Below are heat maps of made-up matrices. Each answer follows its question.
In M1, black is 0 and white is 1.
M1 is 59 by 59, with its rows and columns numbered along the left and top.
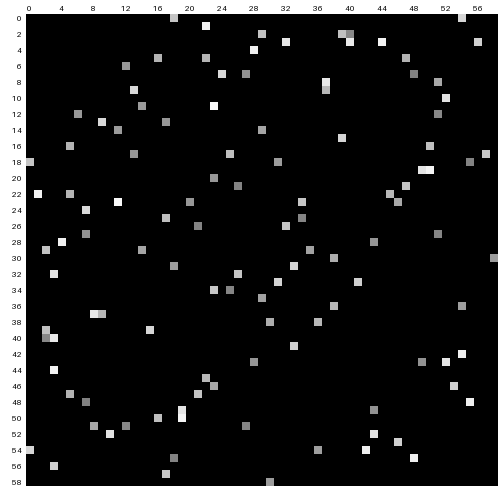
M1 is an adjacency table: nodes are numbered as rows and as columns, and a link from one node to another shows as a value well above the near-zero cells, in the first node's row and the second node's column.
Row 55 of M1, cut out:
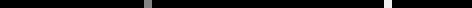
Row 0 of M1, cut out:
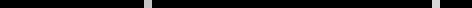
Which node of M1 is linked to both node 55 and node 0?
node 18
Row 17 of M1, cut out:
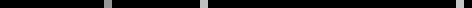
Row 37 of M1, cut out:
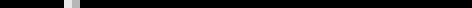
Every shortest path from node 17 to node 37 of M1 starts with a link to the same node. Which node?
node 13
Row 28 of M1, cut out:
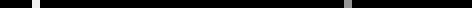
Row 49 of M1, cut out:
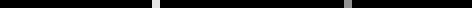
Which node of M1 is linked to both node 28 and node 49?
node 43
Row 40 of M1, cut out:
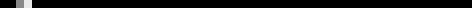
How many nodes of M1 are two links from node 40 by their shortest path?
5
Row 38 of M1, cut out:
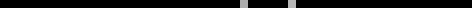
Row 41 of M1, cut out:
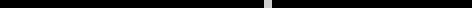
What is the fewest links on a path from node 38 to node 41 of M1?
7
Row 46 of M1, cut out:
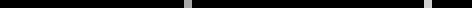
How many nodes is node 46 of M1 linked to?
2
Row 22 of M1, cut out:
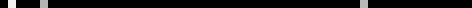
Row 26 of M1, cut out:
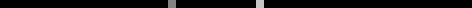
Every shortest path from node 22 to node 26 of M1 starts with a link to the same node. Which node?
node 5
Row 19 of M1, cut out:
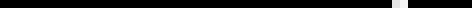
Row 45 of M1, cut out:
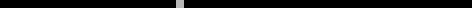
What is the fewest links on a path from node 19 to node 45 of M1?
5
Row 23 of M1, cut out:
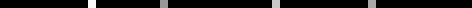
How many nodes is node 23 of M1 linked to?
4
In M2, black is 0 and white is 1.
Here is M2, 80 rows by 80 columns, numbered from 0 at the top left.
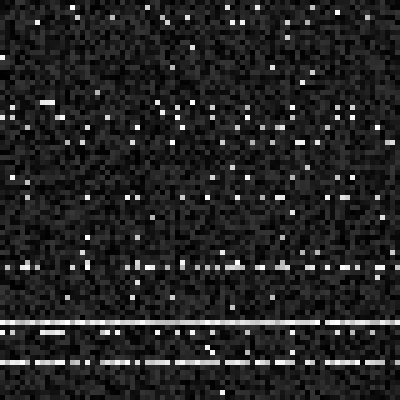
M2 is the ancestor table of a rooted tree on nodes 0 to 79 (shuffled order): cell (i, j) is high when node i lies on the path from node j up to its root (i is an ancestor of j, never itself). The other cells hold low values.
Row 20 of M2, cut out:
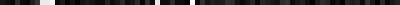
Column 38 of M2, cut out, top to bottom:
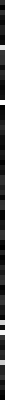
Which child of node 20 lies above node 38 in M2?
9
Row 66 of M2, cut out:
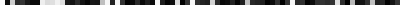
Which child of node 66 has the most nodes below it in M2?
23
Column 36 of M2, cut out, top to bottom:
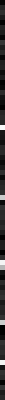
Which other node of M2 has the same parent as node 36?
47
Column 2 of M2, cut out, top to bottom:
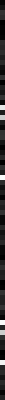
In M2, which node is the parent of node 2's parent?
21
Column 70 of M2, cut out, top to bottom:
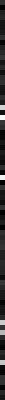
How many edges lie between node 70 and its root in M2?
6
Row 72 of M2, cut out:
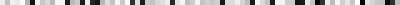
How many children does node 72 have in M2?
5
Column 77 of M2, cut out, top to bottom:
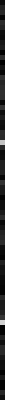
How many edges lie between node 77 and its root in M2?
2
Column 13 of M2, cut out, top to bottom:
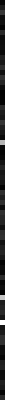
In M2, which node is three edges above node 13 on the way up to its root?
64
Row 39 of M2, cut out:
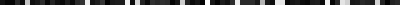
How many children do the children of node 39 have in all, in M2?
4
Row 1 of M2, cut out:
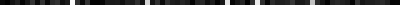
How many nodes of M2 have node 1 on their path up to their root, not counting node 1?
5
